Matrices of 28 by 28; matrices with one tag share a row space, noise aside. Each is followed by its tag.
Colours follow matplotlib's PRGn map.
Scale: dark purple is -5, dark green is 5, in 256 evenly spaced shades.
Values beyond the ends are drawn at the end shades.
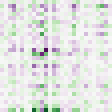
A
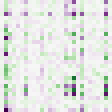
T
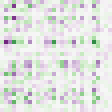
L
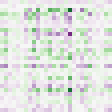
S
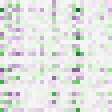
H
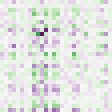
A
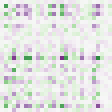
L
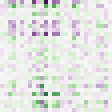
A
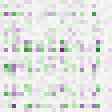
L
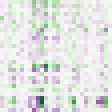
A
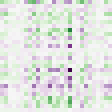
S
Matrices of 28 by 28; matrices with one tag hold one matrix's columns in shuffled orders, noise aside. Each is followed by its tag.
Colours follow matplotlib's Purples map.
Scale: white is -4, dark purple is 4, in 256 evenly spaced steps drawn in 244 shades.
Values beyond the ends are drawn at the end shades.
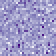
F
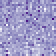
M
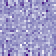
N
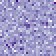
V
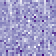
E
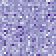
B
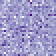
B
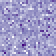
F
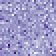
F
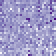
M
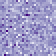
B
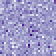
F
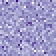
V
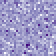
F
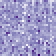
E
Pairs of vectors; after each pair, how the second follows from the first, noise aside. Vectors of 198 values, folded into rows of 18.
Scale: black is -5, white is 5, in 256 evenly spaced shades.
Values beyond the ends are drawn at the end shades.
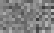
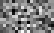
wrapped around, scaled up.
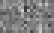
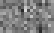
negated.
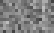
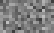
sign-scrambled.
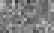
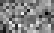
wrapped around, negated, scaled up.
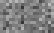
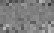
negated, partly zeroed.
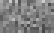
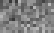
negated.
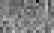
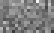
negated.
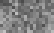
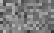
sign-scrambled.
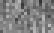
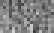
reversed, negated.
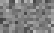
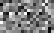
wrapped around, scaled up.
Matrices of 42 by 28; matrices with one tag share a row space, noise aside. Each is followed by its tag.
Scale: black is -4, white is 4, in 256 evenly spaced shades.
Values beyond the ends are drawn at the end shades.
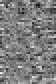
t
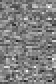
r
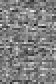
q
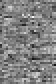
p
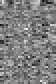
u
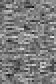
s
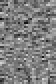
u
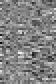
t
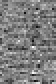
p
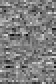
r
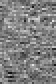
p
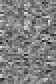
u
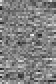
t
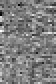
t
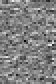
r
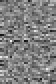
u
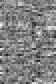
t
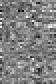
t
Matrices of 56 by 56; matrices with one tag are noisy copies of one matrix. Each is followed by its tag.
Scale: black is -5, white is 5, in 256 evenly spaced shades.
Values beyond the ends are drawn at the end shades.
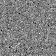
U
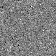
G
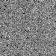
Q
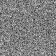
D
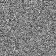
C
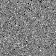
U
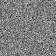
C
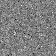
D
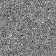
U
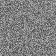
U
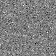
D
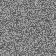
D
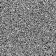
G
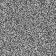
D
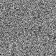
G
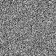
C
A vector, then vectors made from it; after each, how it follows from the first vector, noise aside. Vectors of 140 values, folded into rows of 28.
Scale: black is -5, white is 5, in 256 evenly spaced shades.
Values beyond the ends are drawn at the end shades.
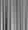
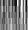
reversed, negated, scaled up.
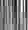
reversed, negated, scaled up.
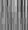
reversed.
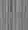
wrapped around, shrunk.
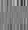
reversed, partly zeroed.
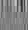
reversed, partly zeroed.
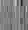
reversed, partly zeroed.
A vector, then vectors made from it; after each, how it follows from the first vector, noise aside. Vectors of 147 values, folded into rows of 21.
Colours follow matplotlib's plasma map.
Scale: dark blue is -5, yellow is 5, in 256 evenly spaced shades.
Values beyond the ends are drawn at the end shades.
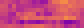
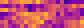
wrapped around, scaled up.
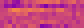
reversed, partly zeroed.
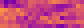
wrapped around.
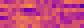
wrapped around.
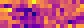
wrapped around, negated, scaled up.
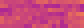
wrapped around, shrunk.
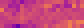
wrapped around, negated, partly zeroed.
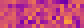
sign-scrambled.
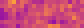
wrapped around, negated, partly zeroed.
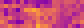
wrapped around.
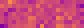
wrapped around, negated, partly zeroed.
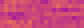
wrapped around, shrunk.
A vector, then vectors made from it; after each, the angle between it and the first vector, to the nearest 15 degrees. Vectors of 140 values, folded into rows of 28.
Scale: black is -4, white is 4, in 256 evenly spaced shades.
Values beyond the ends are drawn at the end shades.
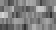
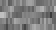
30 degrees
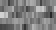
15 degrees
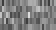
60 degrees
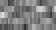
15 degrees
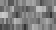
15 degrees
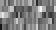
45 degrees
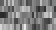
150 degrees
